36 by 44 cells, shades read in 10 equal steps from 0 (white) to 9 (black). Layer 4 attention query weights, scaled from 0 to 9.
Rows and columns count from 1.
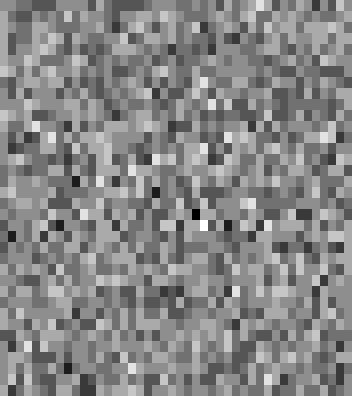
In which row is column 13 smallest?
17
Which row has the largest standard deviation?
21
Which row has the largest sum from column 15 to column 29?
27
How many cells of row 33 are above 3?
30
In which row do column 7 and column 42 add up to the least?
13
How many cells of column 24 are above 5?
6
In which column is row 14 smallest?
26
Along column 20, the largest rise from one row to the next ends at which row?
18
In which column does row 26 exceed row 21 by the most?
34
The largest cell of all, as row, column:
20, 25
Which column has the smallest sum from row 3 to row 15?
1
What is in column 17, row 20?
3
